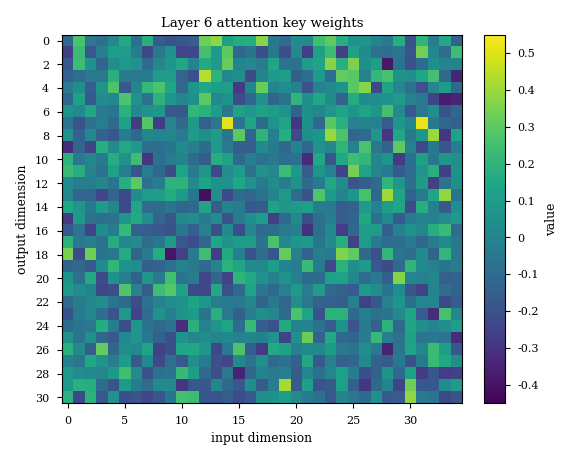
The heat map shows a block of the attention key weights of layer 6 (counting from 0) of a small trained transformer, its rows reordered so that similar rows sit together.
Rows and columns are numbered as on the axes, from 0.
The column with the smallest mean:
34
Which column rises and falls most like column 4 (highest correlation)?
25
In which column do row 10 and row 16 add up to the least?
21
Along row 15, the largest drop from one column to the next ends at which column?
18
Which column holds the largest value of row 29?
19
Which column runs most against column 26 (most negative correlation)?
2
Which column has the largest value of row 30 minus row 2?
30
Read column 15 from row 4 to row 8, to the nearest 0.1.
-0.3 -0.2 0.1 -0.1 0.3
